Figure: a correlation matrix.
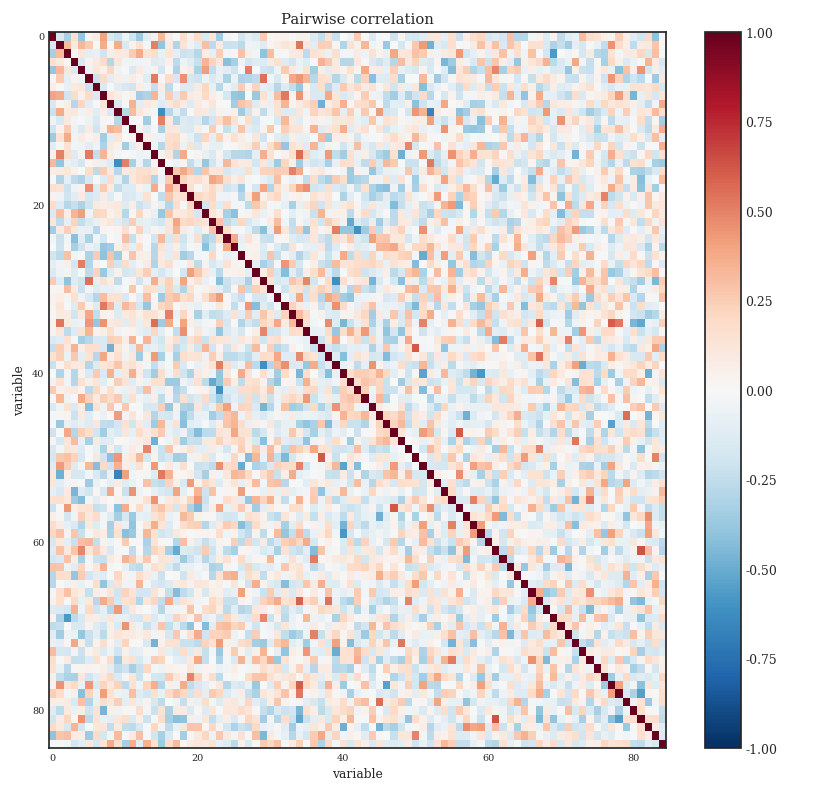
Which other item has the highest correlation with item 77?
34
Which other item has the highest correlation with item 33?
16
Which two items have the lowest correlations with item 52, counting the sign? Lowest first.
9, 1
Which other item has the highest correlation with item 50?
37
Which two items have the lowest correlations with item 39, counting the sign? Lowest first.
29, 73
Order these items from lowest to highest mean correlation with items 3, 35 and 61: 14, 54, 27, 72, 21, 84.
54, 84, 27, 72, 14, 21
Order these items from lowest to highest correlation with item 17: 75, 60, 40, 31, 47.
60, 47, 75, 40, 31
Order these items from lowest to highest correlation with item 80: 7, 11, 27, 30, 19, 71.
7, 30, 19, 11, 27, 71
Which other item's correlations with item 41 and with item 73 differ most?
81
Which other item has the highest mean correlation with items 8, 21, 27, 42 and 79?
4
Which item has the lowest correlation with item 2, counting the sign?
69
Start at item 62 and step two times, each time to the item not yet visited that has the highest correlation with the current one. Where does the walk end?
71
